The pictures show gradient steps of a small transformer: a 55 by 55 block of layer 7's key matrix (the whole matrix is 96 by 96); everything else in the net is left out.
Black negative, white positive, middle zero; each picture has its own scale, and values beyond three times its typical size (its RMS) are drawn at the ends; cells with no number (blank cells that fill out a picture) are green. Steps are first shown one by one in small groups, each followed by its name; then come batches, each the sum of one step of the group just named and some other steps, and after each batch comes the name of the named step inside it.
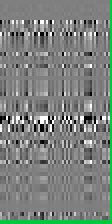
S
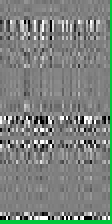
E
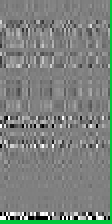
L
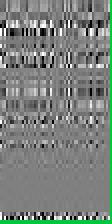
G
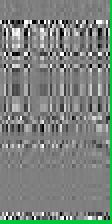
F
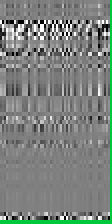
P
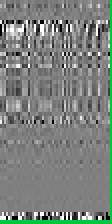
P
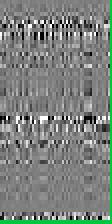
S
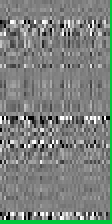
E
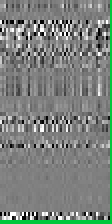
P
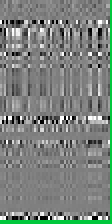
F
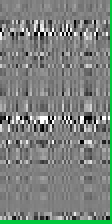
S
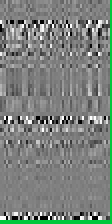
P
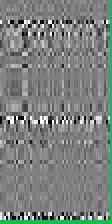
P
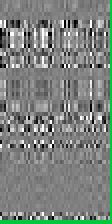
E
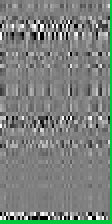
L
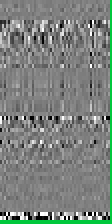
L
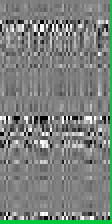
P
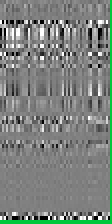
P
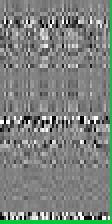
E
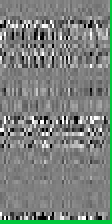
G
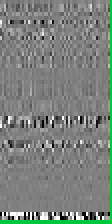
L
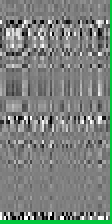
P
